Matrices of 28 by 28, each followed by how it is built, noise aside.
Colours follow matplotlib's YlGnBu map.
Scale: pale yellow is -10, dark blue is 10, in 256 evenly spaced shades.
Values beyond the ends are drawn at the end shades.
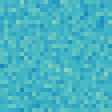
noise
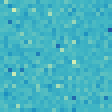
sparse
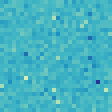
sparse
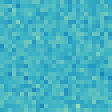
noise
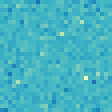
sparse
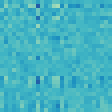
low rank
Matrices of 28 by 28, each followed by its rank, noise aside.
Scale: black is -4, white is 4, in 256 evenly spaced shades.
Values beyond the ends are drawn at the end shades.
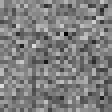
eight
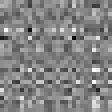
three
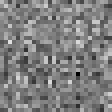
six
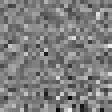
six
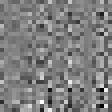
three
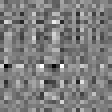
two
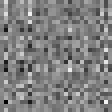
three
